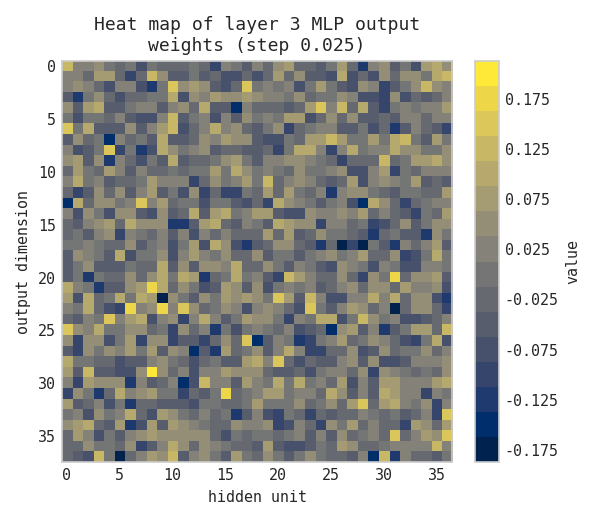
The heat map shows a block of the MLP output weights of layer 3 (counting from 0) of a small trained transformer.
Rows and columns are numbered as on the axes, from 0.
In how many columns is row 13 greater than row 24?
15
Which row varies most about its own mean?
23
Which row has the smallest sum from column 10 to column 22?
26
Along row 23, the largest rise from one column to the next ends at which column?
6
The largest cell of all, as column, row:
8, 29
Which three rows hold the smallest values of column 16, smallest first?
4, 33, 12
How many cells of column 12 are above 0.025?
9
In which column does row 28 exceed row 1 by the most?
18
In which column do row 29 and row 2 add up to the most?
17
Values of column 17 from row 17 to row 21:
-0.125 -0.025 -0.025 0 -0.05
